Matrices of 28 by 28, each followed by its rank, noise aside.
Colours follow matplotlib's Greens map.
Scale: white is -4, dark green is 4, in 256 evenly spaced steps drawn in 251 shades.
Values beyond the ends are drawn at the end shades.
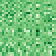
four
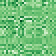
three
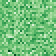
eight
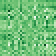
four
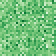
eight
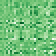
four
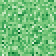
six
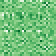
four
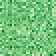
eight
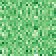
four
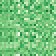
four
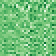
four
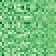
four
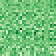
four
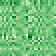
three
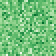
eight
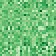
four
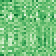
four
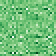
four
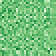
four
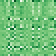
two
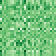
three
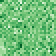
six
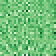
four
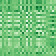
two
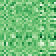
three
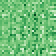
six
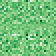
six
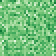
eight
